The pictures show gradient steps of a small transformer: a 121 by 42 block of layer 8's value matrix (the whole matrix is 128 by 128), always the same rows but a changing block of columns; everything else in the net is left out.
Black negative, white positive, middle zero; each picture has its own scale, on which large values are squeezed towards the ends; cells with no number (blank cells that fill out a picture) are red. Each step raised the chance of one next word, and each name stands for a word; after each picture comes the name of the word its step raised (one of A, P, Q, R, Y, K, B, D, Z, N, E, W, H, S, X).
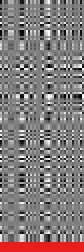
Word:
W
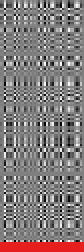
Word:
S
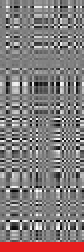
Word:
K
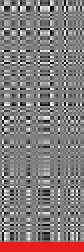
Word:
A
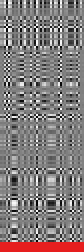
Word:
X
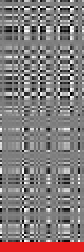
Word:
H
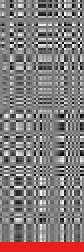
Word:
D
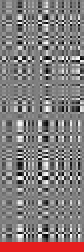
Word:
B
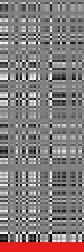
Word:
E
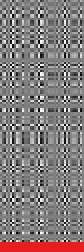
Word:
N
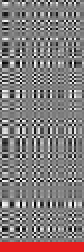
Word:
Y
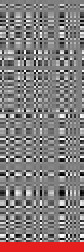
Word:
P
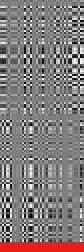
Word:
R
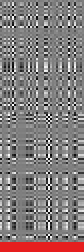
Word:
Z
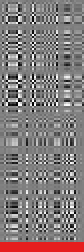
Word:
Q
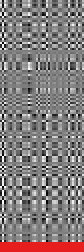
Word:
D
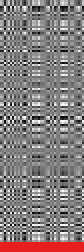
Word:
A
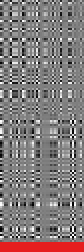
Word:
Y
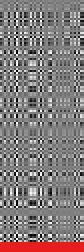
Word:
P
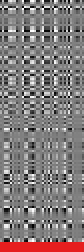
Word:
H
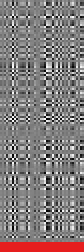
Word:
Z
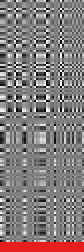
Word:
N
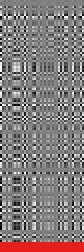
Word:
Z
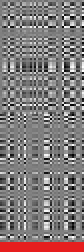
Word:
Z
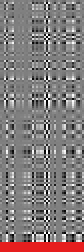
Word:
E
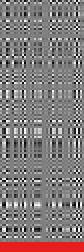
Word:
Y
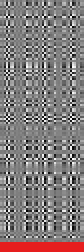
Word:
Z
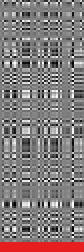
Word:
Y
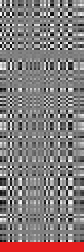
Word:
D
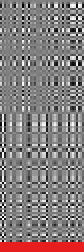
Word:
S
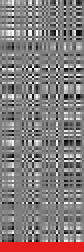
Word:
W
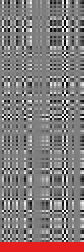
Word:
X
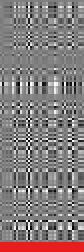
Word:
K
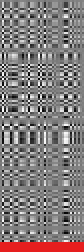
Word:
N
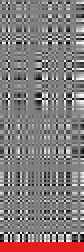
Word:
E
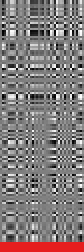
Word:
W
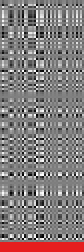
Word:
P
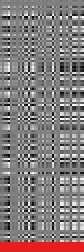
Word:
Z
